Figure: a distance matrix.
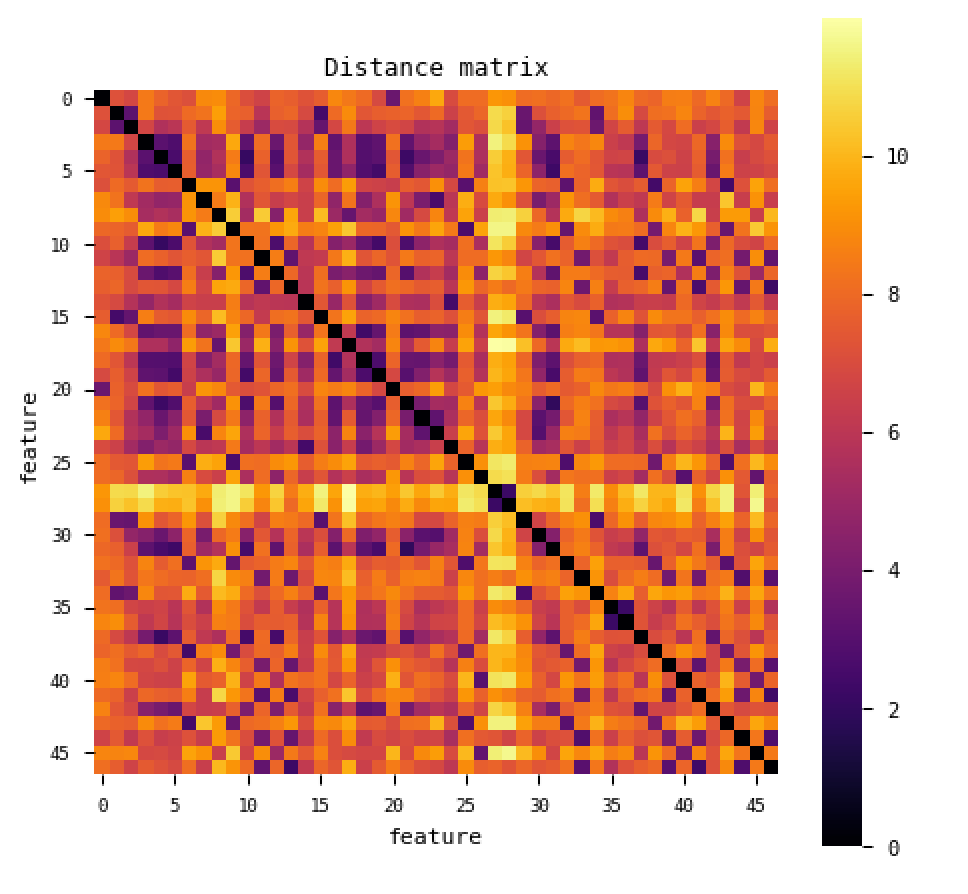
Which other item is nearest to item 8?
17
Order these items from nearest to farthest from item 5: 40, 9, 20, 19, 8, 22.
19, 22, 8, 40, 20, 9
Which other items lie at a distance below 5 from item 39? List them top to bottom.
11, 13, 33, 41, 44, 46
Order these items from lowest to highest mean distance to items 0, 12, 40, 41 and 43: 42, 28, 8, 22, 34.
42, 22, 8, 34, 28
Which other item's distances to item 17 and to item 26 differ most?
40
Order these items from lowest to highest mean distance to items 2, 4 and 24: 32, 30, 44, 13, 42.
30, 42, 44, 13, 32
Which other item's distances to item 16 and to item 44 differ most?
33
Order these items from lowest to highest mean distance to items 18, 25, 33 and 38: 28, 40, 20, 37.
37, 20, 40, 28
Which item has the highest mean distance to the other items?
27
